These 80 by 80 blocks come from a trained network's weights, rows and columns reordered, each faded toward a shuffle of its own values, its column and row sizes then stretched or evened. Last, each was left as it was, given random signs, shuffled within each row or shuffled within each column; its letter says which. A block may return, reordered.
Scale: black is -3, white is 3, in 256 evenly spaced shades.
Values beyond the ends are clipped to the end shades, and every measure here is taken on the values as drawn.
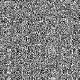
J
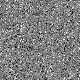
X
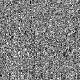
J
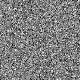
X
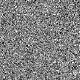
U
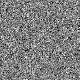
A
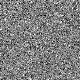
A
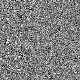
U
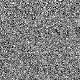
J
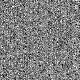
X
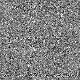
U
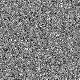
A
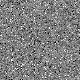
X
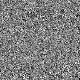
U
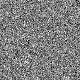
X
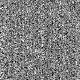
X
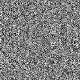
J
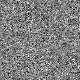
U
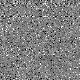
J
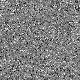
A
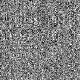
J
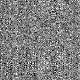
J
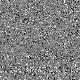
A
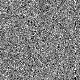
X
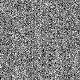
X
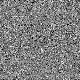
A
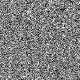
U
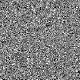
J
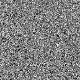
U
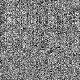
J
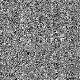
J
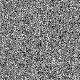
X
